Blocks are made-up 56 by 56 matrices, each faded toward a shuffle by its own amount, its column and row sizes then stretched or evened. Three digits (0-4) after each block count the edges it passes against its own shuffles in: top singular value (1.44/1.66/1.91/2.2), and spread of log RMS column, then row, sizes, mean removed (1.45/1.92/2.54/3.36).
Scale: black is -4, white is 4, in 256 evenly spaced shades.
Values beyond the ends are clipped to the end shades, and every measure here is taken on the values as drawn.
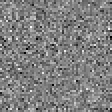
2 0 1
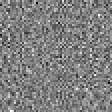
4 1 0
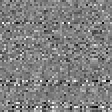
3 0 3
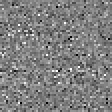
1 0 1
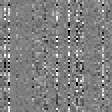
4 4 0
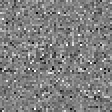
0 0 2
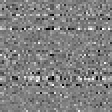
4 0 3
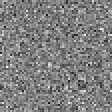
2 0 1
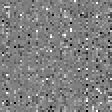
2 3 0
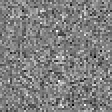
0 1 1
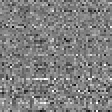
3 0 3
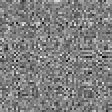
2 0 2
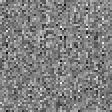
2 2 0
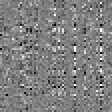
4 3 1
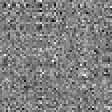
3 1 1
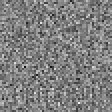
1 0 0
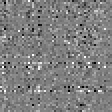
1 2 3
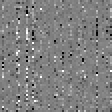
2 3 0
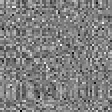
4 0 0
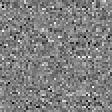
3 0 1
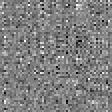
4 2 1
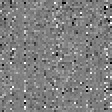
1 3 0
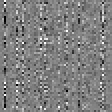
2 4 0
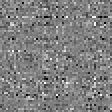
3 1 3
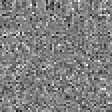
3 0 1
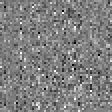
1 3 0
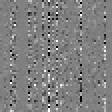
3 4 0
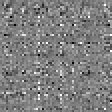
2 2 3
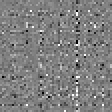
3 2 2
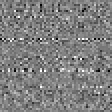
4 0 3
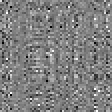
4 3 0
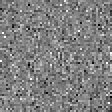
1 0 0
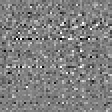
3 0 3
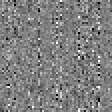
0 3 0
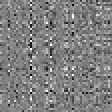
4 3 1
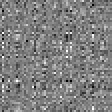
4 3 1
